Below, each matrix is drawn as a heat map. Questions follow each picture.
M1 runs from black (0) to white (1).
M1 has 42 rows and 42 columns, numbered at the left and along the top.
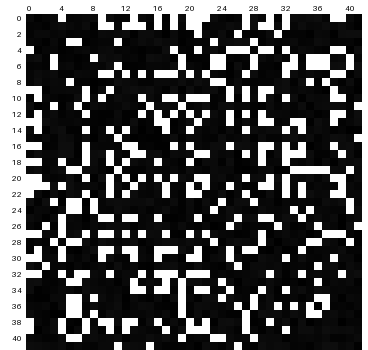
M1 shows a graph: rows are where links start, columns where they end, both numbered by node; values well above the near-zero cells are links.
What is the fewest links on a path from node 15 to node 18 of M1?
4
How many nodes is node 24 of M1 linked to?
7
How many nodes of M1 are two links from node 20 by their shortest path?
10
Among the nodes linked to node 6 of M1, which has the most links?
node 32
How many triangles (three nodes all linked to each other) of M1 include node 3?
6
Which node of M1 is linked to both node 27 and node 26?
node 4
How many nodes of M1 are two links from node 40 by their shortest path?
10
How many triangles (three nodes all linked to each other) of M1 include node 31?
2
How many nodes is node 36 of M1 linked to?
9
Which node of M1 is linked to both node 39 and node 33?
node 17
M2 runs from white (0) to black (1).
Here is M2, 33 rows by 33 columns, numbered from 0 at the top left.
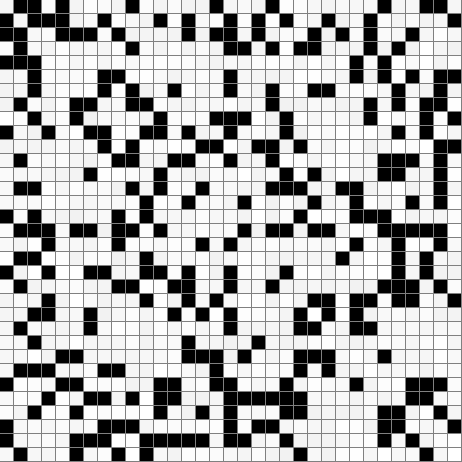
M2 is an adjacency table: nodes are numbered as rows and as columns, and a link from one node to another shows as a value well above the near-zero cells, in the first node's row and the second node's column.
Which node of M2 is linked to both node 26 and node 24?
node 2
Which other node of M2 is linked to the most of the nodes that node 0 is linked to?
node 16
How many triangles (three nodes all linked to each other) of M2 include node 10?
6
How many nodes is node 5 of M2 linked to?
9
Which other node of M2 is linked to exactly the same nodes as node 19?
node 9
